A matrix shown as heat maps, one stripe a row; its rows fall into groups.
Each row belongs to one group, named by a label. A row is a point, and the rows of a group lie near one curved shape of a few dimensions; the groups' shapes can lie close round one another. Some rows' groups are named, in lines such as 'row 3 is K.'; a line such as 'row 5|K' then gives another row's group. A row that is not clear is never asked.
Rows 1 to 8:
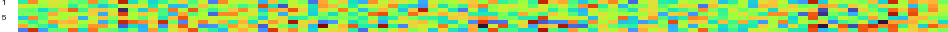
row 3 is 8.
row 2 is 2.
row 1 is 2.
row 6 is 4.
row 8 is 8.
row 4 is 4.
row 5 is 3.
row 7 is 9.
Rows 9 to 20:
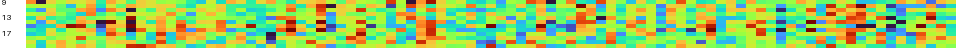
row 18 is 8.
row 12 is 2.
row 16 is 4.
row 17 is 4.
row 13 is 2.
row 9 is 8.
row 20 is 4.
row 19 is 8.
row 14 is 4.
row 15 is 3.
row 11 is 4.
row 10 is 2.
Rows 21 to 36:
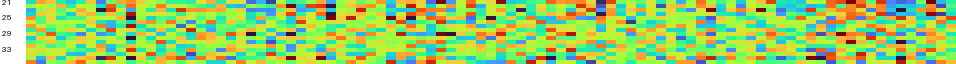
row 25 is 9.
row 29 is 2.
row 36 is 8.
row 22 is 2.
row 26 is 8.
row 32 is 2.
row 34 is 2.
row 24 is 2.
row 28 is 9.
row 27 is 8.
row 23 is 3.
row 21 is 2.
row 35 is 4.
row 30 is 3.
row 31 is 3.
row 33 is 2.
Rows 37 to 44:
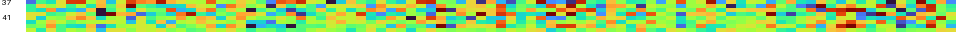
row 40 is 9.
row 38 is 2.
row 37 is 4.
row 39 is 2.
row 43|2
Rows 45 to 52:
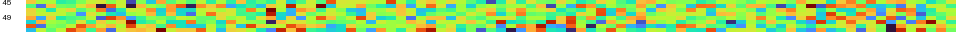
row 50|2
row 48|2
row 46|4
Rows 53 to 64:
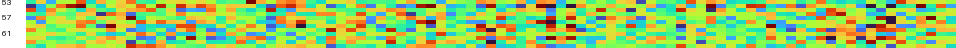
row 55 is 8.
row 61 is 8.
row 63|9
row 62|9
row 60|9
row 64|4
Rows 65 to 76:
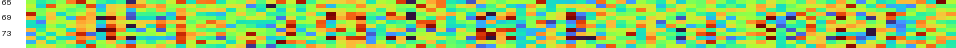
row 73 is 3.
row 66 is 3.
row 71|4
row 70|4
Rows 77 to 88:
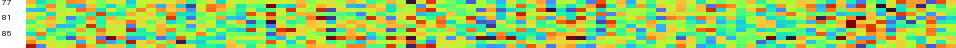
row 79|4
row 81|2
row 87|8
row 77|8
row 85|8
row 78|2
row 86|9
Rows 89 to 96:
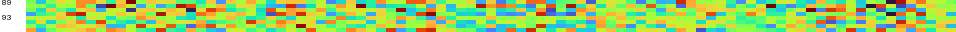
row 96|8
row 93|2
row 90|9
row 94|8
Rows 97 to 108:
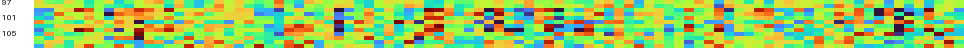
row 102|9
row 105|2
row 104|4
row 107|8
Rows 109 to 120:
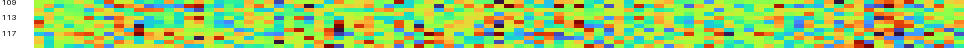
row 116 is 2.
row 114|9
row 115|9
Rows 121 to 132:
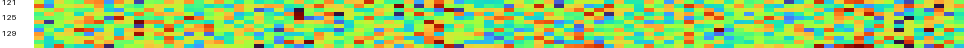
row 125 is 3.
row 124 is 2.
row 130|8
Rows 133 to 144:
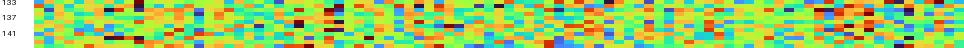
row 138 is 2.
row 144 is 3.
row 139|2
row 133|2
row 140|2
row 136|2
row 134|9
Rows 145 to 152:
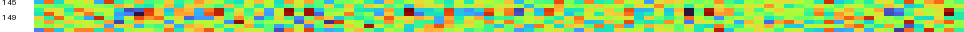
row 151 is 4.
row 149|8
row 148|8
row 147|8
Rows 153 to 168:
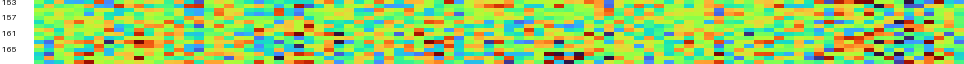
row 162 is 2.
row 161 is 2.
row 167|2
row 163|3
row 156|2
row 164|8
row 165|2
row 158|4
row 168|3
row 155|2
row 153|2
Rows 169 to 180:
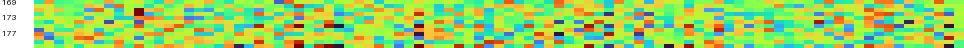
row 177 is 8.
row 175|2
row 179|3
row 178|8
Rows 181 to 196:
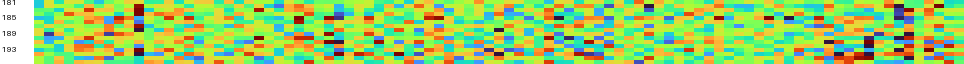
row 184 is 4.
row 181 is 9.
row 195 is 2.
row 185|4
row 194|9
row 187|2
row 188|9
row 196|8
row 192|8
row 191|2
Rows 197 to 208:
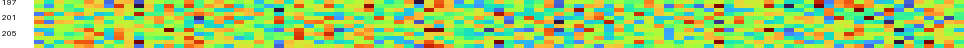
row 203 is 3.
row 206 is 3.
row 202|8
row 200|3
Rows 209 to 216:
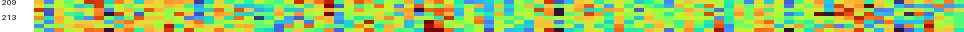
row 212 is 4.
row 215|4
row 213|8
